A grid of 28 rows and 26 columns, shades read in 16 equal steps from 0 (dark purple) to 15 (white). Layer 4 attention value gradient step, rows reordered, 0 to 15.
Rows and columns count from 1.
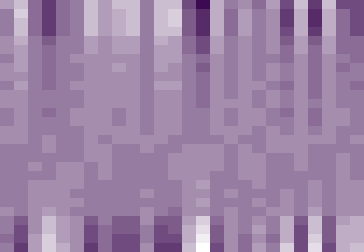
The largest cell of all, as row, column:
28, 15
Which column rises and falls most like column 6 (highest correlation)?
19
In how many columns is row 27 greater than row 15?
11
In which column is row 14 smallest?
23
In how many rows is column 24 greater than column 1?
10
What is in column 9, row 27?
4
